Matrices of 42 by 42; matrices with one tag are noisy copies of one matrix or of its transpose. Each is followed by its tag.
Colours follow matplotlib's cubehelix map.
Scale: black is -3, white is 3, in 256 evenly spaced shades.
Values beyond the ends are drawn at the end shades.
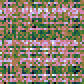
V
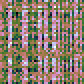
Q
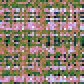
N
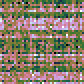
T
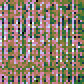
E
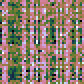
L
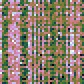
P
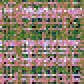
V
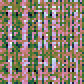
Q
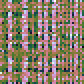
Q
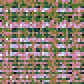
Q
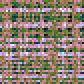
Q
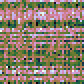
P
